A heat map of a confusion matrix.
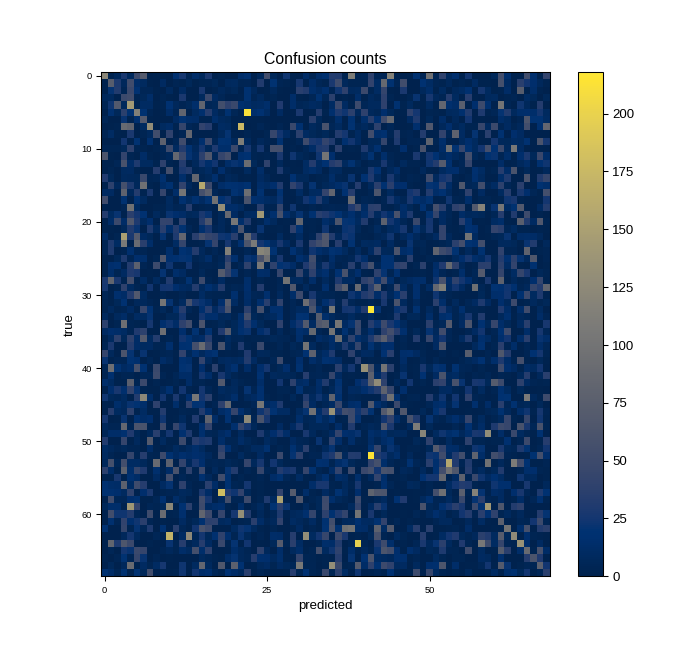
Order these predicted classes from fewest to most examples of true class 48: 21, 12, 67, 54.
54, 12, 21, 67
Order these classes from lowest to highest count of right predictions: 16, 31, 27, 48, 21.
27, 21, 16, 31, 48
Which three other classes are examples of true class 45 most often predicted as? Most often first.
24, 19, 41
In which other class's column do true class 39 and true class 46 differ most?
35
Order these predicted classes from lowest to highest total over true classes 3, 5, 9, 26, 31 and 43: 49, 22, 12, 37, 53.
49, 37, 53, 12, 22
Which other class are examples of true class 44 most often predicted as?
6
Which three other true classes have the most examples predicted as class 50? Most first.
0, 9, 7
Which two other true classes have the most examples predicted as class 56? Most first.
22, 38
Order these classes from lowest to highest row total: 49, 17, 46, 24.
17, 49, 24, 46
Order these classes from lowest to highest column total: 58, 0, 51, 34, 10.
0, 51, 10, 58, 34
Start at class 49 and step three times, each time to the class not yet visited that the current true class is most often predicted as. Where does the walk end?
61
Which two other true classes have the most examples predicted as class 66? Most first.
25, 29
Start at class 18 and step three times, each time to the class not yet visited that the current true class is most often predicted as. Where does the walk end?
37
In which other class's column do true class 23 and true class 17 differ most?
3
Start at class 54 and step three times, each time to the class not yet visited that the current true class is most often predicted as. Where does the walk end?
10
